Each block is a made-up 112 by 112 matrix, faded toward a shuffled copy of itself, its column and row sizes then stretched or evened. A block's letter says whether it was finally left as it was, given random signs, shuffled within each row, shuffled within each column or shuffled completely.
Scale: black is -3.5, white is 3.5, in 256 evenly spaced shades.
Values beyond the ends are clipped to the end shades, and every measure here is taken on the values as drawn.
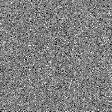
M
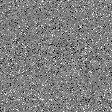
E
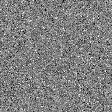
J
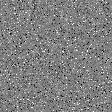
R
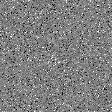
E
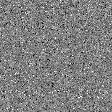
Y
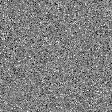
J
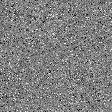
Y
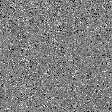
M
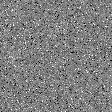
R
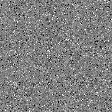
E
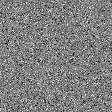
Y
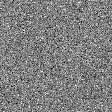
R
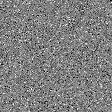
R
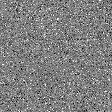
Y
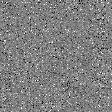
M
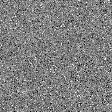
E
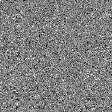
M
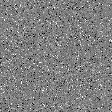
E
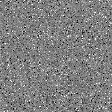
M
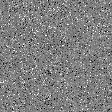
J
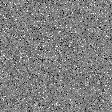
Y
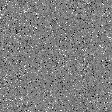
J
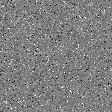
R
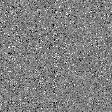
E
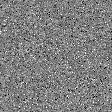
R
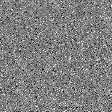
M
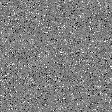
E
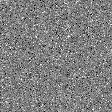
J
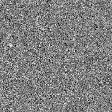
M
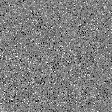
M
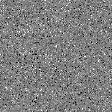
M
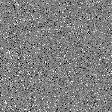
M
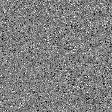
J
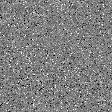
Y
